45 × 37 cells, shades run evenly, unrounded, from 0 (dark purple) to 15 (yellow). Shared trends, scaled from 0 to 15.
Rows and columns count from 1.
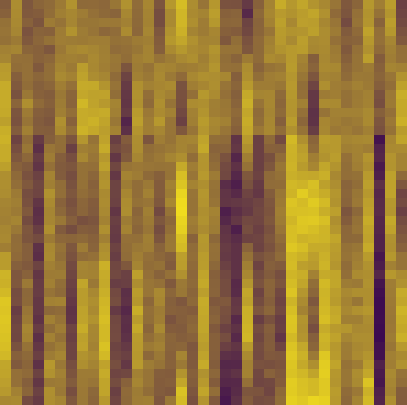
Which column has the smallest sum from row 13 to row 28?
35
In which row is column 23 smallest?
2
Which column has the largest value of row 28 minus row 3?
27
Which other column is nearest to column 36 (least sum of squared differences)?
34
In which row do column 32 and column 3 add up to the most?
37
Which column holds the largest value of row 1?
17
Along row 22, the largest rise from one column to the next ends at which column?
36
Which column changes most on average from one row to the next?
29
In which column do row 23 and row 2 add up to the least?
23
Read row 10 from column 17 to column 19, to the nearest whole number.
5 8 9
